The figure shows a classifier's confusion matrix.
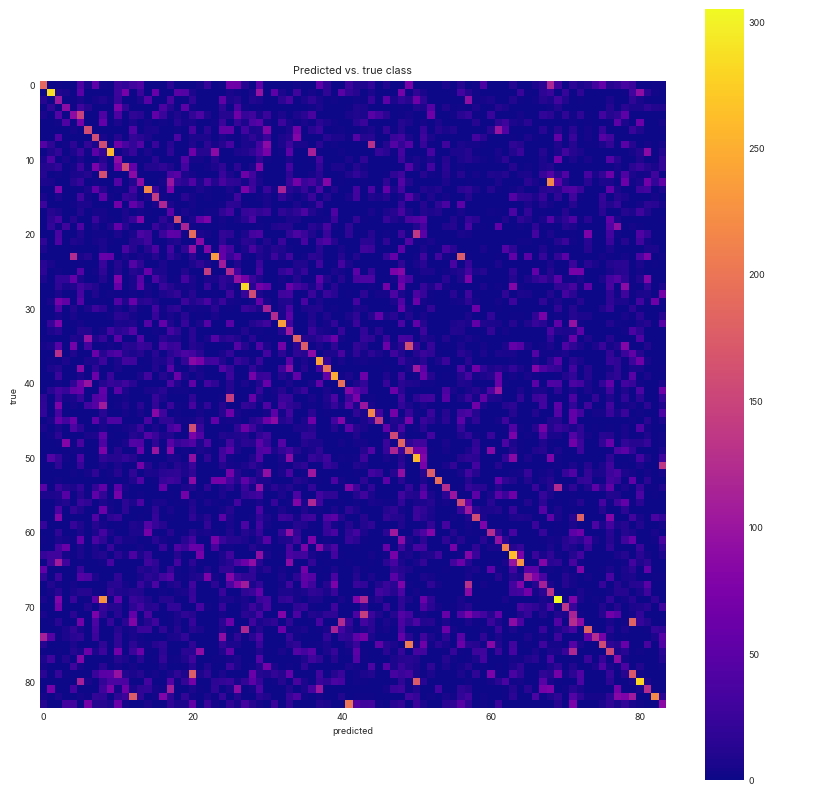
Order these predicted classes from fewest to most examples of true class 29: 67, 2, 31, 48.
31, 67, 48, 2
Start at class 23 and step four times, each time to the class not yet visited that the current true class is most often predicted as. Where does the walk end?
57
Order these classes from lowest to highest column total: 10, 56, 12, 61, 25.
61, 56, 12, 25, 10
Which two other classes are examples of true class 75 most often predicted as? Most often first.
49, 60
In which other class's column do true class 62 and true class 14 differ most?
32
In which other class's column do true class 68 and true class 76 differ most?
71
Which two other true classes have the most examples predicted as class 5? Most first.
4, 80
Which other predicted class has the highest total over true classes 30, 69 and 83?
8
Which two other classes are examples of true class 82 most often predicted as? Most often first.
12, 79
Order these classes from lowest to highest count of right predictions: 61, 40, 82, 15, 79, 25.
61, 25, 15, 79, 40, 82
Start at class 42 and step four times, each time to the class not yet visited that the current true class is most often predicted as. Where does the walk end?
50
